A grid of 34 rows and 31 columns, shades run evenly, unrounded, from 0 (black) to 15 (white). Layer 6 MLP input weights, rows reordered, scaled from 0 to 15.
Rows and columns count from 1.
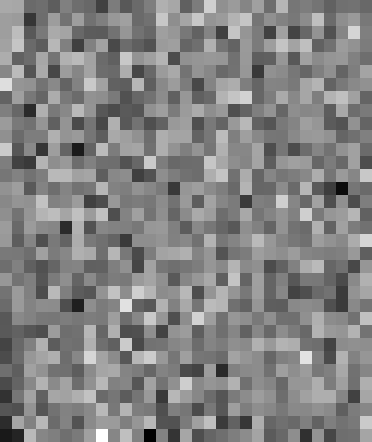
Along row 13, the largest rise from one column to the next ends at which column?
4
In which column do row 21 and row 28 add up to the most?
26
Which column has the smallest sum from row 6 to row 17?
3
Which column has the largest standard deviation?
1
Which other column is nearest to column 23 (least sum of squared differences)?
25
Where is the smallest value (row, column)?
34, 13
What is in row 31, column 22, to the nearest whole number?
9
